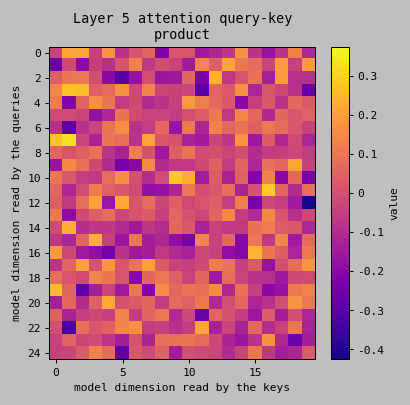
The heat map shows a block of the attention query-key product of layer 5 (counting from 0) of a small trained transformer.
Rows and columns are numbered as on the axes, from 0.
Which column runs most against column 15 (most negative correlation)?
9
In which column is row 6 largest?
5
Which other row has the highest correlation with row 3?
7
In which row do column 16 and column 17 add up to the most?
11
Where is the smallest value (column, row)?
19, 12
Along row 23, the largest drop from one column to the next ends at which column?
17
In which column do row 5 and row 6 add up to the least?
1
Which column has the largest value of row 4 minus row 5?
3
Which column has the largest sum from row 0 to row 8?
14
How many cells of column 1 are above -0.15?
21
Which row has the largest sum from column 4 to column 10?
10
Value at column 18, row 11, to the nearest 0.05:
-0.1
